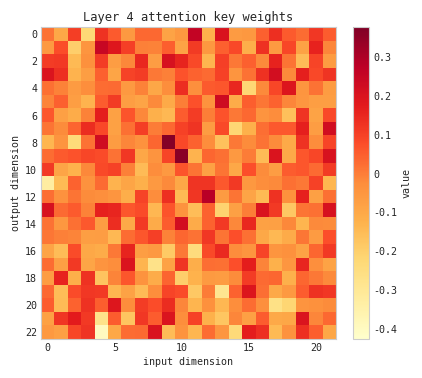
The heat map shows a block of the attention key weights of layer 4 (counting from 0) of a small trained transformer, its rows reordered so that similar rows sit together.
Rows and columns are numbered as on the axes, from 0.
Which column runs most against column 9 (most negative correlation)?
13
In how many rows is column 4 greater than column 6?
15
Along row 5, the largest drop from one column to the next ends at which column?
14
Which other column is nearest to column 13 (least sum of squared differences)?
18
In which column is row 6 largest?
4
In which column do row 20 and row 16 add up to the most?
5
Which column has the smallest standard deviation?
20
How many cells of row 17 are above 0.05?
6
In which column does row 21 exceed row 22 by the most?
9
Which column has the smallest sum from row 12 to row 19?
11
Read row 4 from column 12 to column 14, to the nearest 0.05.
0.05 0.05 0.15
